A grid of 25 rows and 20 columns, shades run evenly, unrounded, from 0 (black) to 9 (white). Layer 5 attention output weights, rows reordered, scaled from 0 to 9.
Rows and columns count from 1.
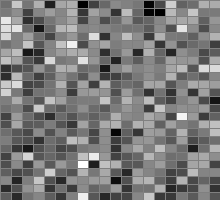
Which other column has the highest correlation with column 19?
4
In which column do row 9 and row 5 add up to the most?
20
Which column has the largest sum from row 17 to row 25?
8
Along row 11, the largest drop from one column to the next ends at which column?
3
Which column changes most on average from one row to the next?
11
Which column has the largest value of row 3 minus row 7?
16
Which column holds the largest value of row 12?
1
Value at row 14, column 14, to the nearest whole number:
2
